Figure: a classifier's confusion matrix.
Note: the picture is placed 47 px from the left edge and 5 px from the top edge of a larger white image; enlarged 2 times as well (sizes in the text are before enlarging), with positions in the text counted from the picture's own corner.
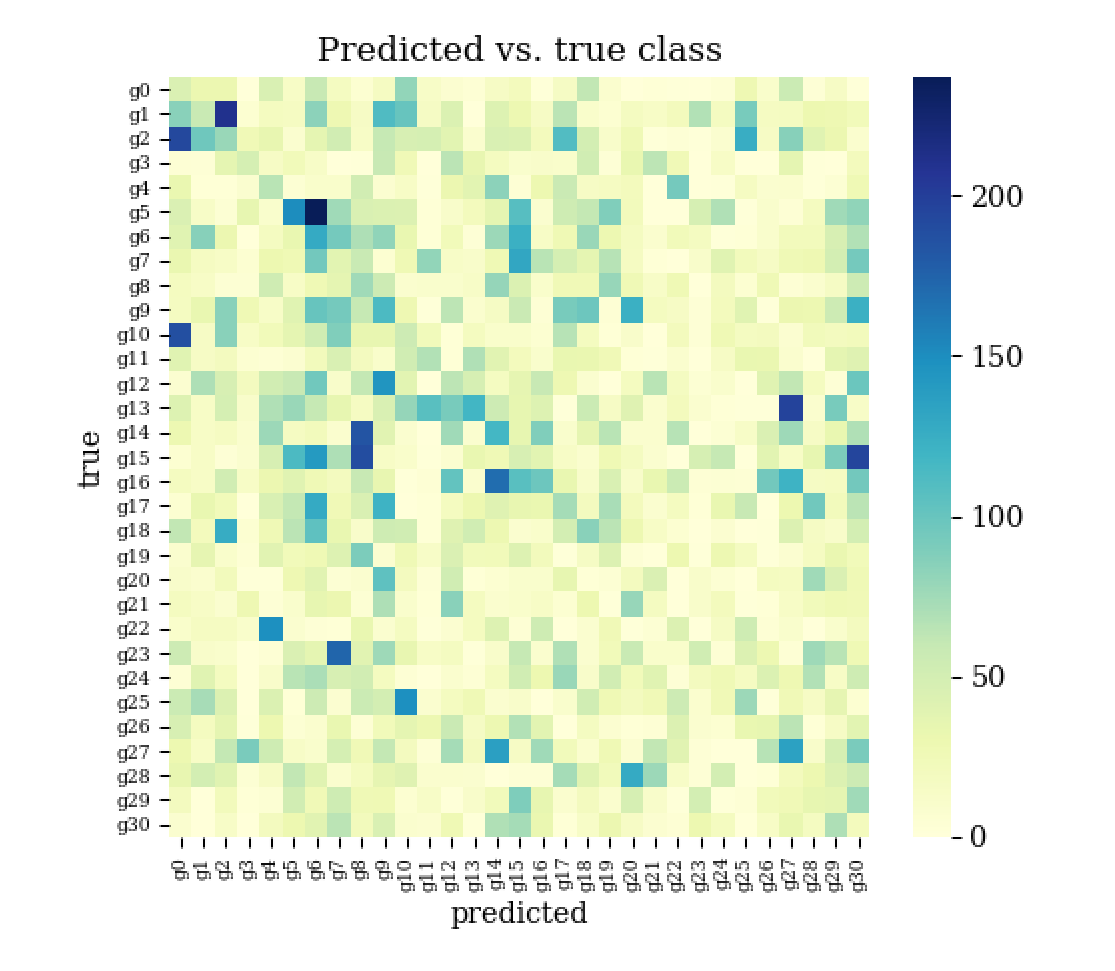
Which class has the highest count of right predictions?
g5
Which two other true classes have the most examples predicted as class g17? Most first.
g2, g9
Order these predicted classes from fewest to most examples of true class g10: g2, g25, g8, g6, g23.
g23, g25, g8, g6, g2
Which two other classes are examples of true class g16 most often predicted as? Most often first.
g14, g27
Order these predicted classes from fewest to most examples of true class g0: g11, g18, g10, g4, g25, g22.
g22, g11, g25, g4, g18, g10
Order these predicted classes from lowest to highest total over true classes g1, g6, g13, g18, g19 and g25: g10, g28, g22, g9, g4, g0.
g28, g22, g4, g0, g9, g10
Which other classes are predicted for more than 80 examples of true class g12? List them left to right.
g6, g9, g30
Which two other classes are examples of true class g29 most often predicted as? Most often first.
g15, g30
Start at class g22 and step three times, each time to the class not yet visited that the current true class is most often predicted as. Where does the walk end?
g8
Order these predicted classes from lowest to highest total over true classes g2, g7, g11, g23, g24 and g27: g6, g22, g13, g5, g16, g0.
g22, g13, g5, g16, g6, g0
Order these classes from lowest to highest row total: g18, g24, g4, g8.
g4, g8, g24, g18
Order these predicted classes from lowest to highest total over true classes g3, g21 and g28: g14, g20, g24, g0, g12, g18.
g14, g0, g24, g18, g12, g20
